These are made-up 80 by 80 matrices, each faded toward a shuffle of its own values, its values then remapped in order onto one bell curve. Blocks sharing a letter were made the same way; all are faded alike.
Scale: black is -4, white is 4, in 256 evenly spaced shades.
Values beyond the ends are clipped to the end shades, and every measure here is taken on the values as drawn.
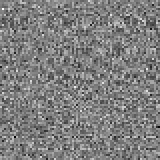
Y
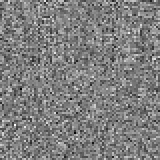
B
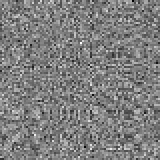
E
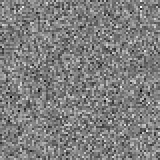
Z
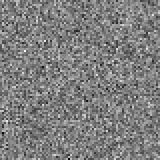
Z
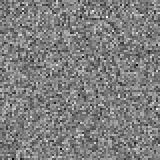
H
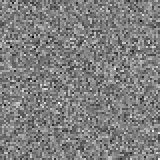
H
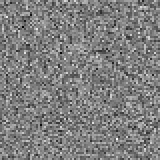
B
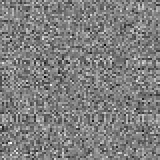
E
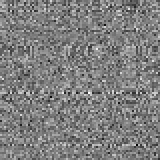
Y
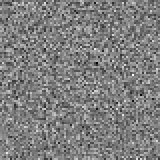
B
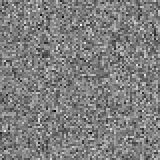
Z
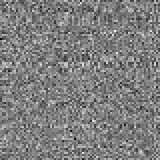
E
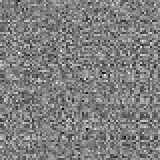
Y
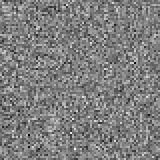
B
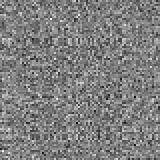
E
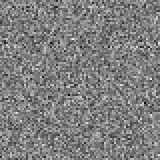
H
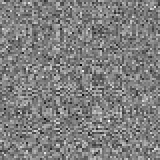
E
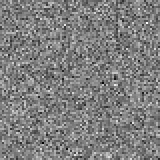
Z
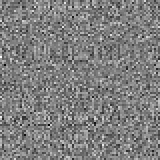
E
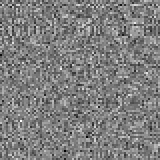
E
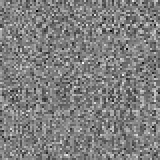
E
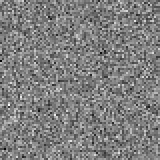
Z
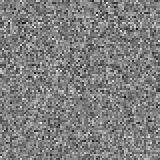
H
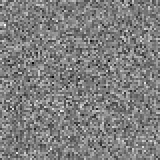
H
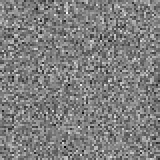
B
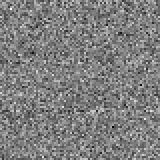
H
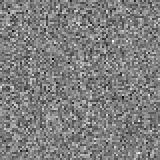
B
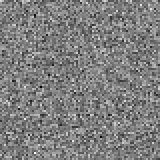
H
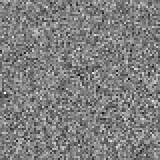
H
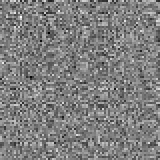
Y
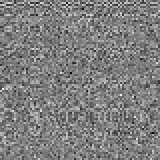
Y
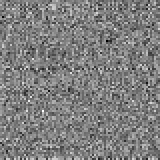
Y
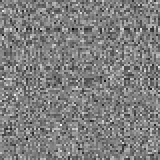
Y
